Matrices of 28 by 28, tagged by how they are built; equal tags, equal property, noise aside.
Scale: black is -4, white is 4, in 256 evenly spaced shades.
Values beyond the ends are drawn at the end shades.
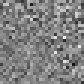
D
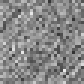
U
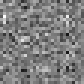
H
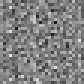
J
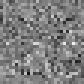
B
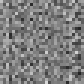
J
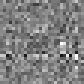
H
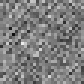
U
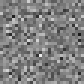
J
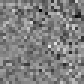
D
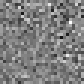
D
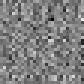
H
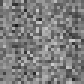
J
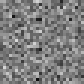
J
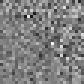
D
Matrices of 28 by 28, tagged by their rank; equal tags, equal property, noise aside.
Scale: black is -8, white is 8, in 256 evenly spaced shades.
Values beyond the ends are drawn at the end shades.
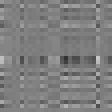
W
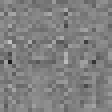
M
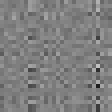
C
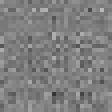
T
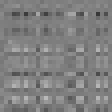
W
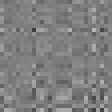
C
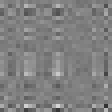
W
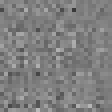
M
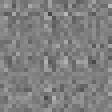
M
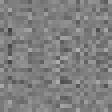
T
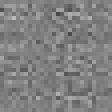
M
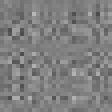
C
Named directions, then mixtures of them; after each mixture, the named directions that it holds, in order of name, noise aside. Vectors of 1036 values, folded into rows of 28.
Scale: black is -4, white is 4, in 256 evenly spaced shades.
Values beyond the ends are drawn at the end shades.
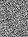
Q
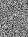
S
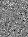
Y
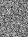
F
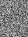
F.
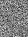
F, Q, S.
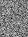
F.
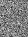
F.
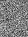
Q.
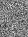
Q, S, Y.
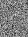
S.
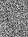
Q, S.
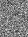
S, Y.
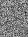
F, S, Y.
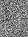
Q.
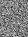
F.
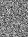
F.
